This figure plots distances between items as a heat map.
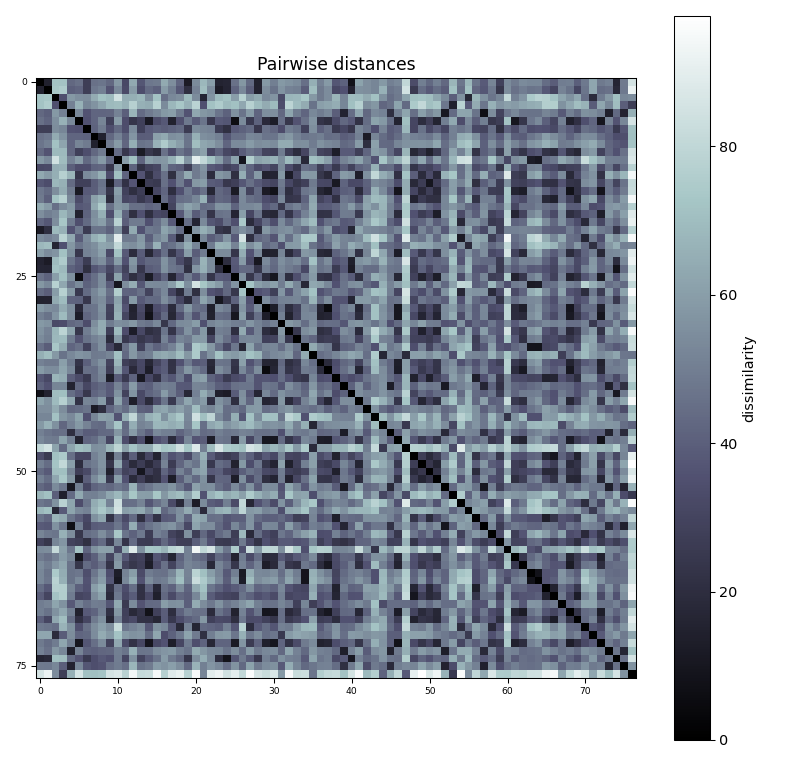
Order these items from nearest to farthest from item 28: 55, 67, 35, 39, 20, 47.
39, 20, 67, 55, 35, 47
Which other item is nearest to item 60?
43
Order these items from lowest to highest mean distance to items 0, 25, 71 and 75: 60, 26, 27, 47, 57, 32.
57, 27, 32, 26, 60, 47
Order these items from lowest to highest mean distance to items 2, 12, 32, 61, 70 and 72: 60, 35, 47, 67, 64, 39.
39, 67, 35, 64, 47, 60
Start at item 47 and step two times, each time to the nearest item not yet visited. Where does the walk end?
44
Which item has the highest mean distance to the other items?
76
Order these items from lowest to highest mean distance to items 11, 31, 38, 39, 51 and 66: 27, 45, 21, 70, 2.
45, 27, 70, 21, 2
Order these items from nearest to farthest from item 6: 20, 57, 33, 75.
57, 75, 33, 20
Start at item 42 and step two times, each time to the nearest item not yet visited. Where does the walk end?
8
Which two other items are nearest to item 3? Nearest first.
53, 76
